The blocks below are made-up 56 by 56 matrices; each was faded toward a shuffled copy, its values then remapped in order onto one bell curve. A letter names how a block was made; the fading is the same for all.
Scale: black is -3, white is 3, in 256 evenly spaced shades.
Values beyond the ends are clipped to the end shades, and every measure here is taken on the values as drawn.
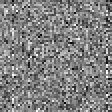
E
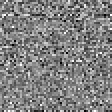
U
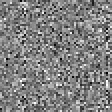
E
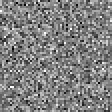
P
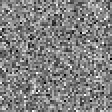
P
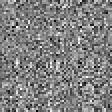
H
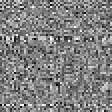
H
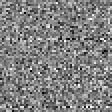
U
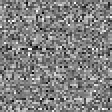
U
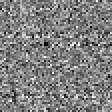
U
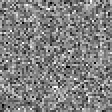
P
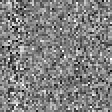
E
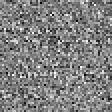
U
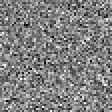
P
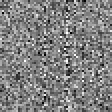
E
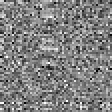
H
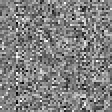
E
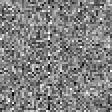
E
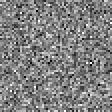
P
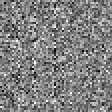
E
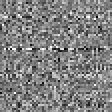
H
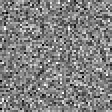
P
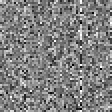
E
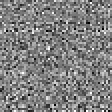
H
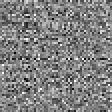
H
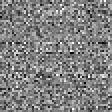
H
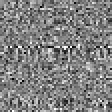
H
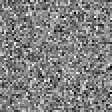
P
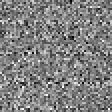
U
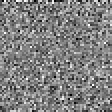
U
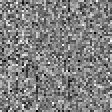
E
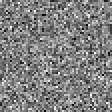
P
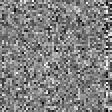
E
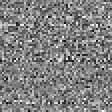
U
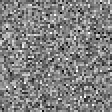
P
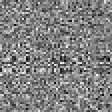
H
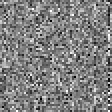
E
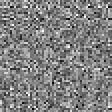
H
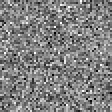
P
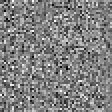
E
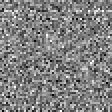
U
